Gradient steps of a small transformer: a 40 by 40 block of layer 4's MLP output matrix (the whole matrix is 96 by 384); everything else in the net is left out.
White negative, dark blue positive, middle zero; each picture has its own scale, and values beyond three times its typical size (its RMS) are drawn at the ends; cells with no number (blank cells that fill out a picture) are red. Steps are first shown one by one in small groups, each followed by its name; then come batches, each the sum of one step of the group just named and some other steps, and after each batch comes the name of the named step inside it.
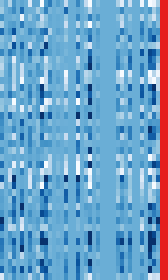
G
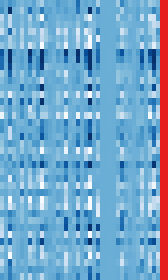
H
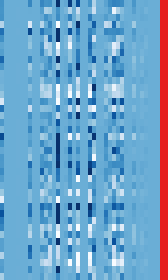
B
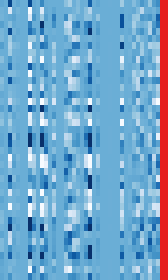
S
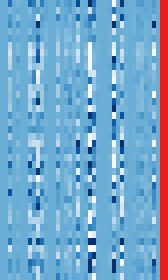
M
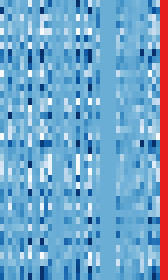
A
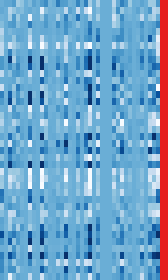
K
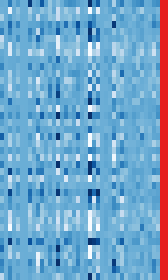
M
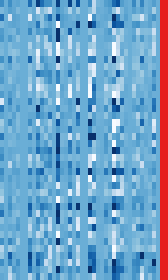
B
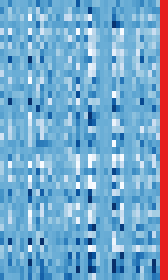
A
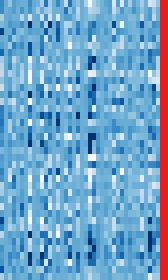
G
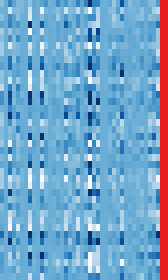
K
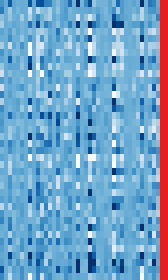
A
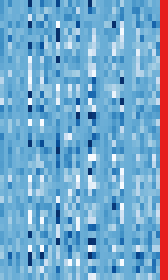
B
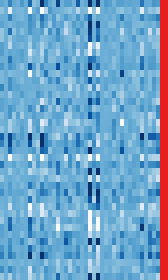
S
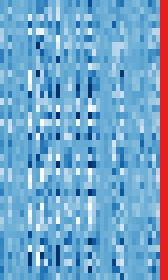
A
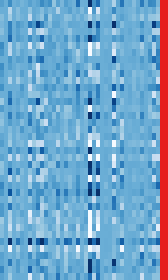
M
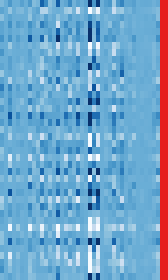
B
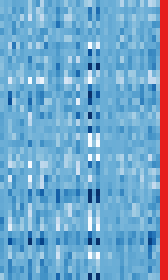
G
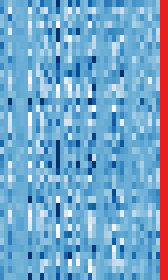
B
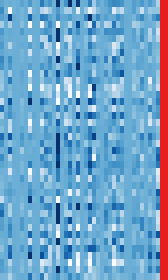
B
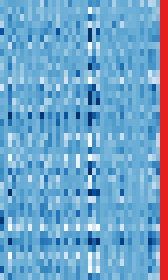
G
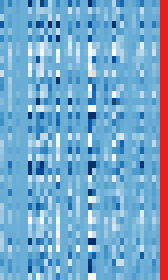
M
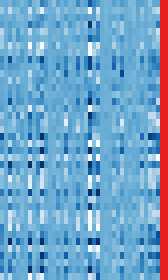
K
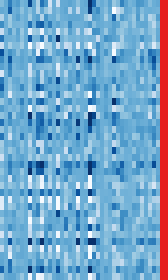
H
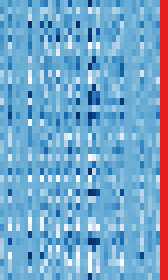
B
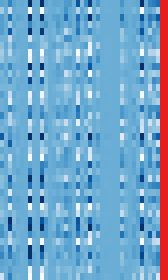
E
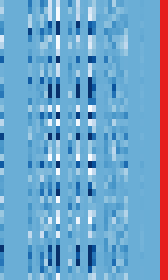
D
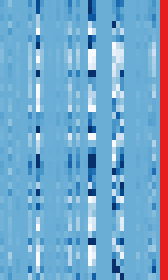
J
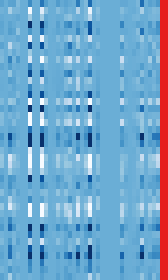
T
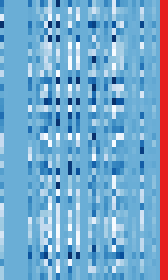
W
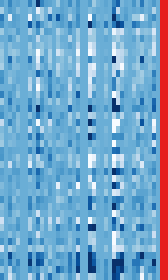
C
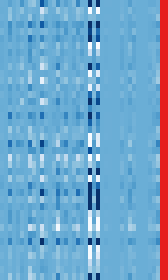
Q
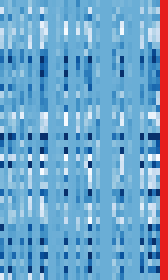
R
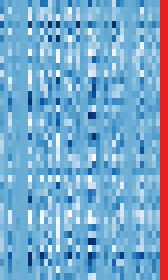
W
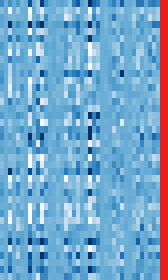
T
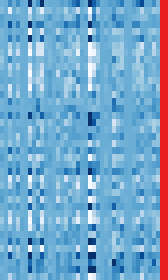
C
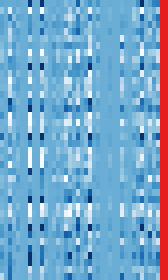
E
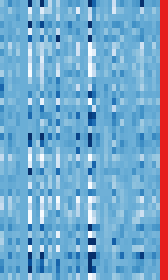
T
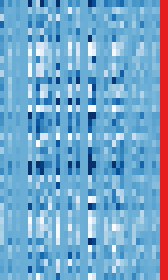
W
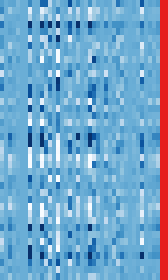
T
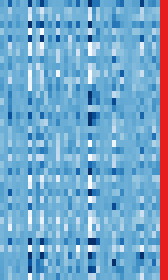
C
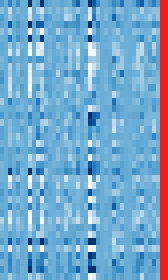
C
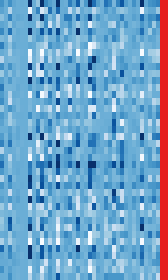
E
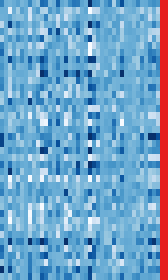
R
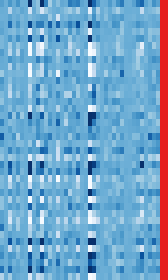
R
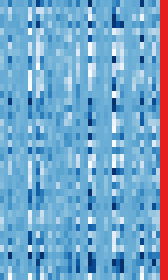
C
